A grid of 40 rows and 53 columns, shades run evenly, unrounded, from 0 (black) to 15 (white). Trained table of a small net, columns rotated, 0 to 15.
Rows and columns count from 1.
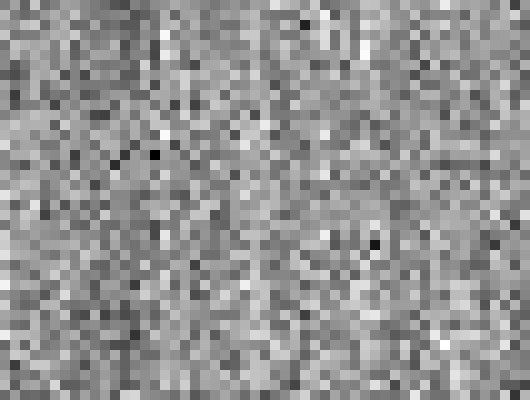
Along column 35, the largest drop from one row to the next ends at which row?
7
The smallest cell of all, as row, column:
16, 16
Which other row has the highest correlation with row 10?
21
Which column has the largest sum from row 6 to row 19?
17
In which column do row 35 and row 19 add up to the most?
28
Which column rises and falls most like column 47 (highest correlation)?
36
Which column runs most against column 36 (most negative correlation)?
33
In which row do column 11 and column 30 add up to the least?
12
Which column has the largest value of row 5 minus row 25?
38
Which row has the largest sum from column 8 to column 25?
13
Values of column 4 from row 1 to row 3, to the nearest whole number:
12 7 12
